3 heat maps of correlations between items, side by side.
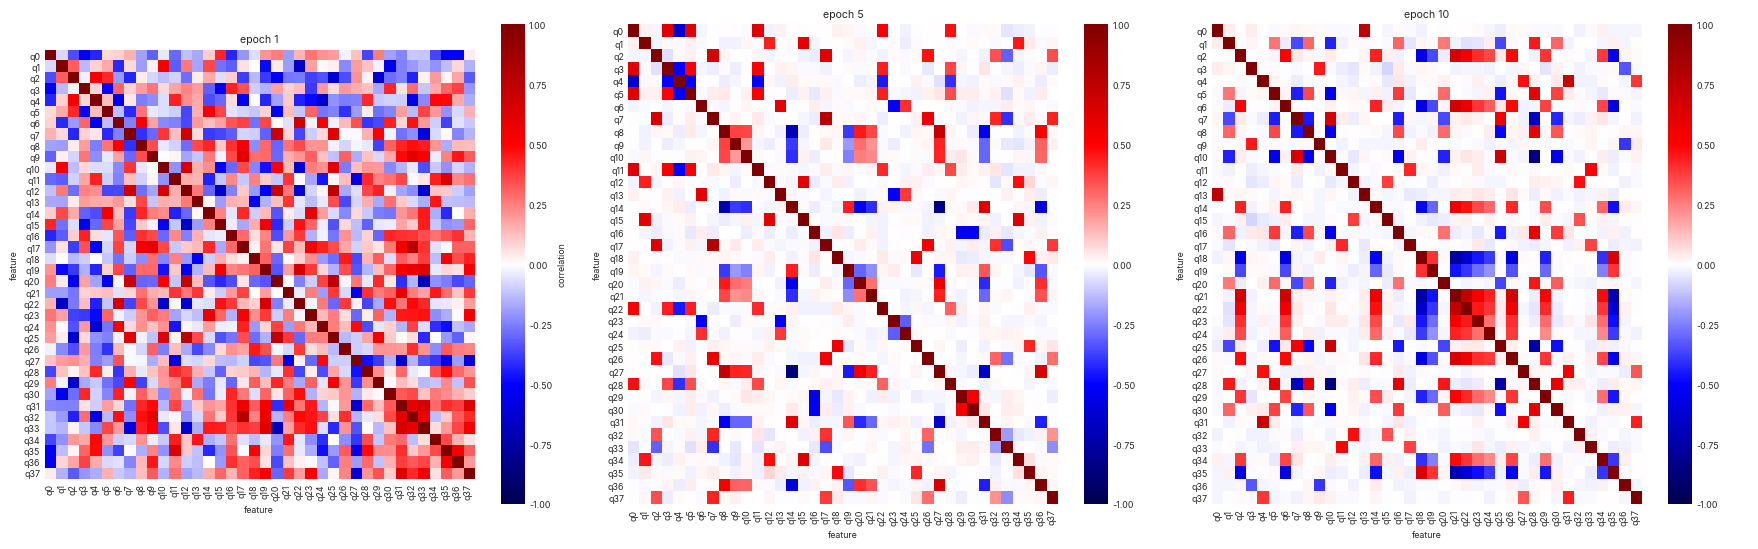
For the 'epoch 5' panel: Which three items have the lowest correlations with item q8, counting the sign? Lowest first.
q14, q31, q19
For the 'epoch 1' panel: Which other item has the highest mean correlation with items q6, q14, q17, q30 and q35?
q32
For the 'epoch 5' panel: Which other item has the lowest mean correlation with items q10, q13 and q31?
q23
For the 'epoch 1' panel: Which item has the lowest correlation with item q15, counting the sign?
q12
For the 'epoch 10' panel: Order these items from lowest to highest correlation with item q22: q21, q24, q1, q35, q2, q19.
q35, q19, q1, q24, q2, q21
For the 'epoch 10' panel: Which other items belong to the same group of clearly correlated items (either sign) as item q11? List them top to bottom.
q17, q33
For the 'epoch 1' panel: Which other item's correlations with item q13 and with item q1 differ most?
q30
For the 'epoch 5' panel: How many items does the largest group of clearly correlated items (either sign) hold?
10
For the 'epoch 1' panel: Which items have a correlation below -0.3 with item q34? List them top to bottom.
q0, q24, q27
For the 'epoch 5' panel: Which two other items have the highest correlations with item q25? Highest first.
q18, q35
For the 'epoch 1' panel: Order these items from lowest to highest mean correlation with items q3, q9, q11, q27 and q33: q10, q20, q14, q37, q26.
q20, q10, q14, q37, q26
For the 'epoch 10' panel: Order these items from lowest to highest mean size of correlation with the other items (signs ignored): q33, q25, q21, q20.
q33, q20, q25, q21
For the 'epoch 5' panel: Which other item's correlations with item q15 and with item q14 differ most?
q27
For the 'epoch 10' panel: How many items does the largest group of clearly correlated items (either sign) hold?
13
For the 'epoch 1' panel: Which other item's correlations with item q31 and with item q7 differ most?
q33
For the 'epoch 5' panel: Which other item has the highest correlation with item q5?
q0
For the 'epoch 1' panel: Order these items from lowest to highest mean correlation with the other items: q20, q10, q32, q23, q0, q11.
q0, q20, q10, q11, q23, q32
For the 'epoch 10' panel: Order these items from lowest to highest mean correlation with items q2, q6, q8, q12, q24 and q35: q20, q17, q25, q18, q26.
q18, q25, q17, q20, q26
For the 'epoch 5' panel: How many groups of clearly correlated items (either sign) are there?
7
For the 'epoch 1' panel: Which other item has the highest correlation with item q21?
q31
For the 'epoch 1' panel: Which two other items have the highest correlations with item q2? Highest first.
q4, q5
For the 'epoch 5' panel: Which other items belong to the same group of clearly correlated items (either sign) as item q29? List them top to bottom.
q16, q30
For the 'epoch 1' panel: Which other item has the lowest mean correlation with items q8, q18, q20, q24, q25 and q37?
q2
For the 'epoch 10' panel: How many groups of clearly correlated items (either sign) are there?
7
